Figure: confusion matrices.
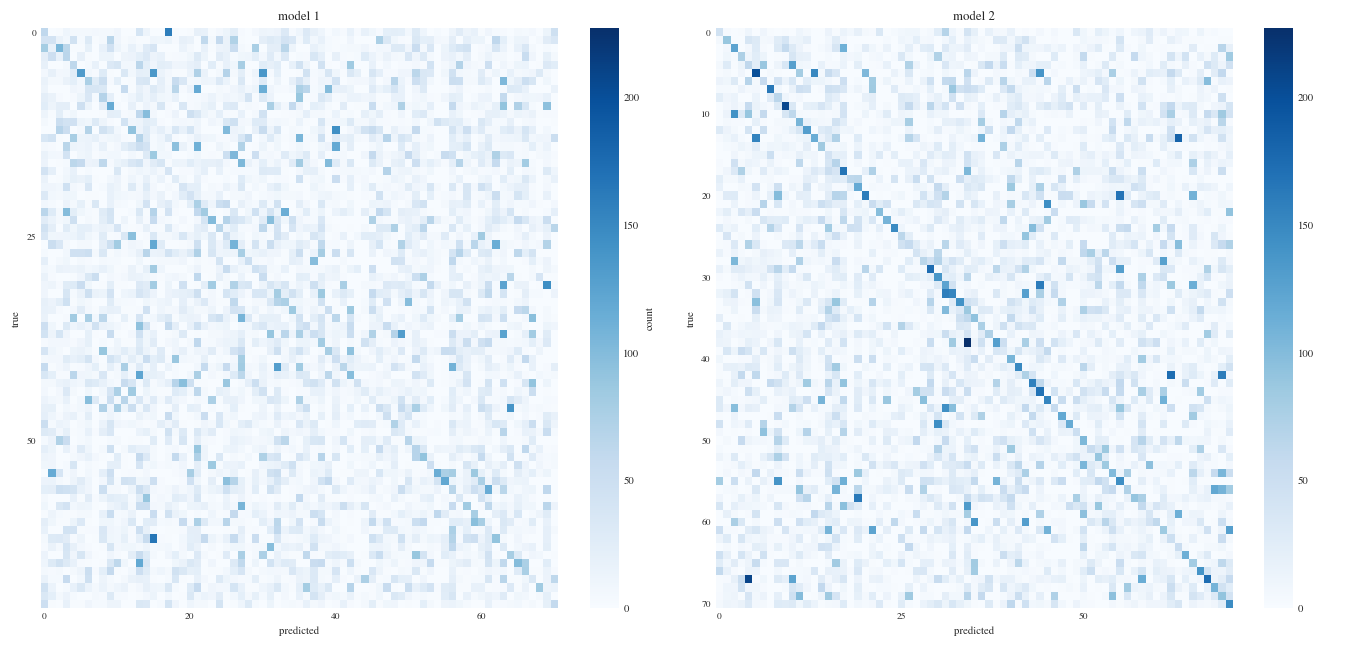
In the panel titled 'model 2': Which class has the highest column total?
34
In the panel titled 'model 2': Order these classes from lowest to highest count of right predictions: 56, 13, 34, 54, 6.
6, 56, 34, 54, 13
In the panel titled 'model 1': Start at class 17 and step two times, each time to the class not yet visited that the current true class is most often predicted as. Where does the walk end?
22
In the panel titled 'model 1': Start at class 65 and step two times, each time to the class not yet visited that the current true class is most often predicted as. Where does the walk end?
35
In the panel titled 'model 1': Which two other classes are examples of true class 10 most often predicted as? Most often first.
14, 13
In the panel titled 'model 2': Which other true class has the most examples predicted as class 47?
33
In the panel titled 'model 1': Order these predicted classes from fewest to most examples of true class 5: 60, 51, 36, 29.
29, 60, 36, 51
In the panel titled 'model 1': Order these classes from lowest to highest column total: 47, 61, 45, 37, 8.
47, 37, 8, 45, 61
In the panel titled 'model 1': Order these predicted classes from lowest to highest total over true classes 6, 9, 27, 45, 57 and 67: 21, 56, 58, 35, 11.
58, 11, 21, 56, 35
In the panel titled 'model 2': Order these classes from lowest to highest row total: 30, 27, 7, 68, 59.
27, 59, 68, 30, 7
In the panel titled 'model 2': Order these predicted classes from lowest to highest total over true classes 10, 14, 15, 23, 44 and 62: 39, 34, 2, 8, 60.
60, 8, 34, 2, 39
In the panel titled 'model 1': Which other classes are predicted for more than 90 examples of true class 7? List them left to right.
21, 30, 39
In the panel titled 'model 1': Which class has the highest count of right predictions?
5
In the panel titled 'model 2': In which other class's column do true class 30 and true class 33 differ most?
5
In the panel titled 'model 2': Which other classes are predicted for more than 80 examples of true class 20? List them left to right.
8, 55, 65
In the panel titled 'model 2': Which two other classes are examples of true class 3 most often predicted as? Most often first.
70, 30
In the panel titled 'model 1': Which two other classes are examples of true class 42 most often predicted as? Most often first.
13, 21
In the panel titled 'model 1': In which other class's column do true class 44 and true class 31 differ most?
69
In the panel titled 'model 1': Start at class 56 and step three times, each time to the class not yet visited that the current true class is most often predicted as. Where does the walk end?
38
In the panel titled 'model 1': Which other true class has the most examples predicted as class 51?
64
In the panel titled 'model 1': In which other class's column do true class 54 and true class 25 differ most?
1
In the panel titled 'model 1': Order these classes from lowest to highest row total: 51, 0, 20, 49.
20, 49, 0, 51
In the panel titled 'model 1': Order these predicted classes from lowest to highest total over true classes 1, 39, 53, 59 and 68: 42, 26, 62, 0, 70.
70, 62, 0, 42, 26
